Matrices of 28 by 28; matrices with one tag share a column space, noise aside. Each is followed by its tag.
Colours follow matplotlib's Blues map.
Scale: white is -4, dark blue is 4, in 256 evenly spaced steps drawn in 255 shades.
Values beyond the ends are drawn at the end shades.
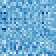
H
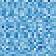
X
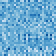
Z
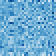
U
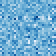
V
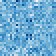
Z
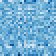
U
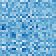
X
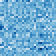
X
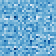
V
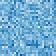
U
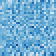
U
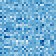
V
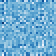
U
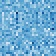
H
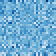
U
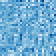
Z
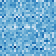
X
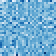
U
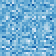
V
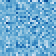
U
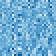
Z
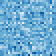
H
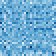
H
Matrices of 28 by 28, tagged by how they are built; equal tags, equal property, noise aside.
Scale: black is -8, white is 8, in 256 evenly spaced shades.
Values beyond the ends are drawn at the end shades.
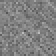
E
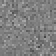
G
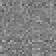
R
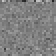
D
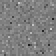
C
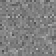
D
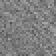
E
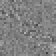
G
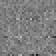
D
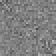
G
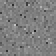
C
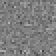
D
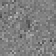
G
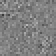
G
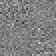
G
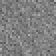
E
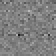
D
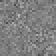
G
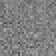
R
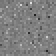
C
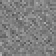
E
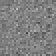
R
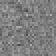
R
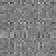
R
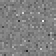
C
